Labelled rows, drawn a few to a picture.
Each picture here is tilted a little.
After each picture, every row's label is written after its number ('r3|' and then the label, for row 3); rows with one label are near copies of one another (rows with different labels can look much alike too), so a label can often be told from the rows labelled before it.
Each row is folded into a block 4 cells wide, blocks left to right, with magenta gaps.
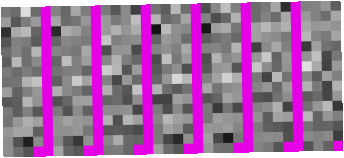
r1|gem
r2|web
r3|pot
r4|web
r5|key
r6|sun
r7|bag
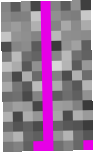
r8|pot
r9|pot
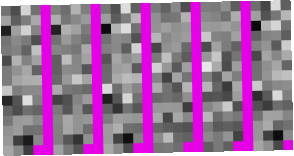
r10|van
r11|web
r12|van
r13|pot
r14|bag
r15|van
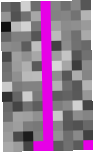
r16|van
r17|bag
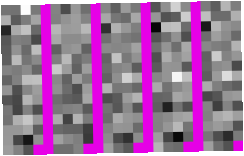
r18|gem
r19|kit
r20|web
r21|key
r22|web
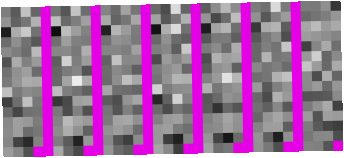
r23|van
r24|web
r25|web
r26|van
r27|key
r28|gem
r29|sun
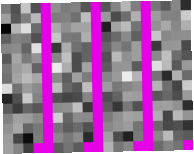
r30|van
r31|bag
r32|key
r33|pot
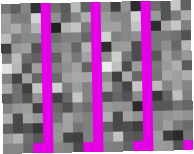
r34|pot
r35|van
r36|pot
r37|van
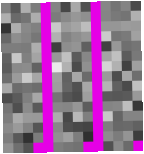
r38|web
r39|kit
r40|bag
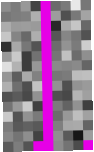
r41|bag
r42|gem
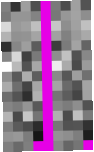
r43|kit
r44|kit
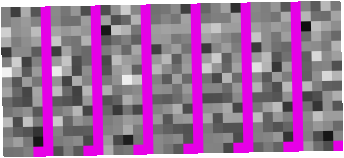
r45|kit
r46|bag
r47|key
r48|sun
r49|sun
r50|bag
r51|web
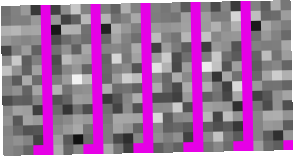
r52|sun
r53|key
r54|web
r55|bag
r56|pot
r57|web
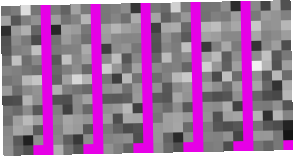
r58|gem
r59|web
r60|sun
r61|gem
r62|sun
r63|kit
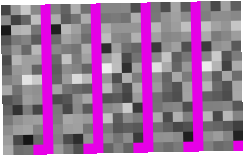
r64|key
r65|web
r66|bag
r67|kit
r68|kit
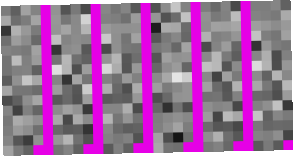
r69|web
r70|pot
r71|bag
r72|key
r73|pot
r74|bag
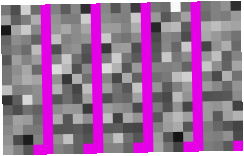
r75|van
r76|pot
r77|pot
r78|gem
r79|sun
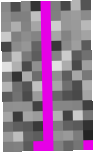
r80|pot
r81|kit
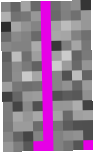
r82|web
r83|sun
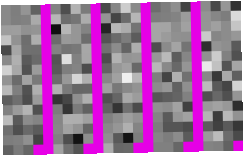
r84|bag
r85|web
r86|key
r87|sun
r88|pot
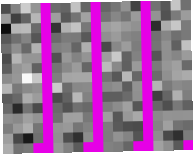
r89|key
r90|van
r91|sun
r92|van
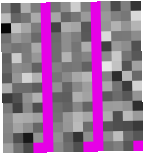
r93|web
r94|gem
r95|pot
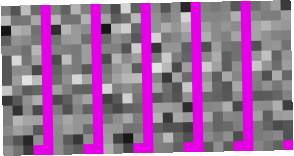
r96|web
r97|web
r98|van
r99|pot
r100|bag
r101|sun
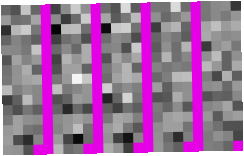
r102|van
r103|key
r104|van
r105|gem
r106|sun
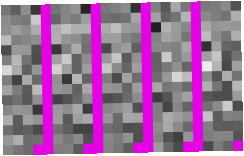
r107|pot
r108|sun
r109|sun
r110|web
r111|bag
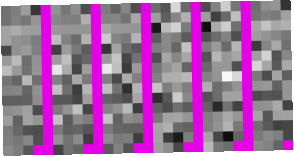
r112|sun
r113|bag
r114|bag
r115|van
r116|key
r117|sun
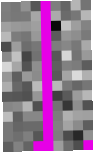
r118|bag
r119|web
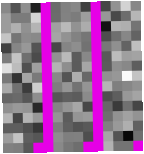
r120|pot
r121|sun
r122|key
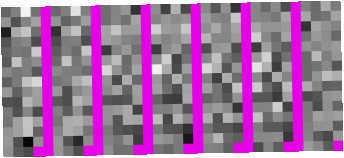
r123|gem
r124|gem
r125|sun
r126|kit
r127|pot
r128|bag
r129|web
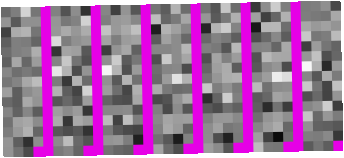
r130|gem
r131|pot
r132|kit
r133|web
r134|van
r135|key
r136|bag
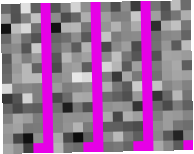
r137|van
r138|key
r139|pot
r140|van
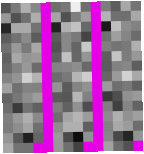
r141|key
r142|gem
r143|web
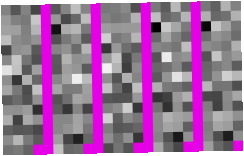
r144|pot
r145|key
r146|bag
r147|web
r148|web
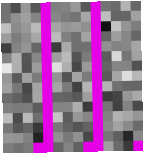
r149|kit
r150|bag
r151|web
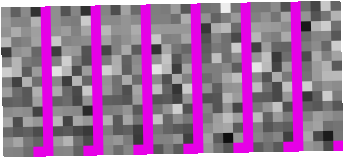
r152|pot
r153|pot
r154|kit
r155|bag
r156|gem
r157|bag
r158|van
